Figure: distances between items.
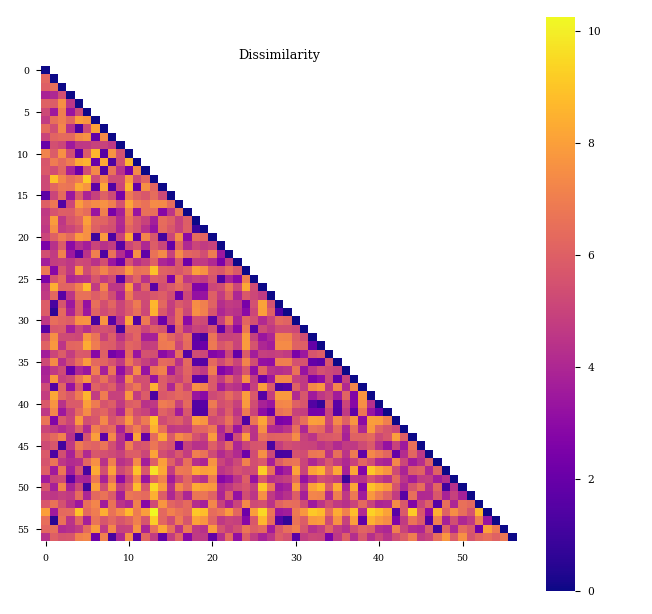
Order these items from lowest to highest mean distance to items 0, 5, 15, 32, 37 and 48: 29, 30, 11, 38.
38, 29, 30, 11
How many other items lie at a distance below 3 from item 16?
3
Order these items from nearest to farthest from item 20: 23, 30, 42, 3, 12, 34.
30, 34, 23, 42, 3, 12
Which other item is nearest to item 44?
4
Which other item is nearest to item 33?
40
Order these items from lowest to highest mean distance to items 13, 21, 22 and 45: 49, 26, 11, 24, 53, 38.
49, 26, 38, 11, 24, 53
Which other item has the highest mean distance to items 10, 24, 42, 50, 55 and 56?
13
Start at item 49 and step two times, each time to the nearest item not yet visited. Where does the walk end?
3
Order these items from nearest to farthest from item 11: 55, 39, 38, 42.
39, 42, 38, 55
